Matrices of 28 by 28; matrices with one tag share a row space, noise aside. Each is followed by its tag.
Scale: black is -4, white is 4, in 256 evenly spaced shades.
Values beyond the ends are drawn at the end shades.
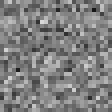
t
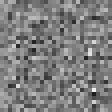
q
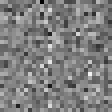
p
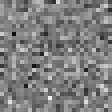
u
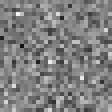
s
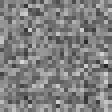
u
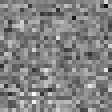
t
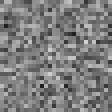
p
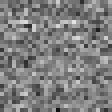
u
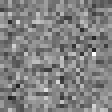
q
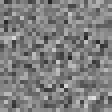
s
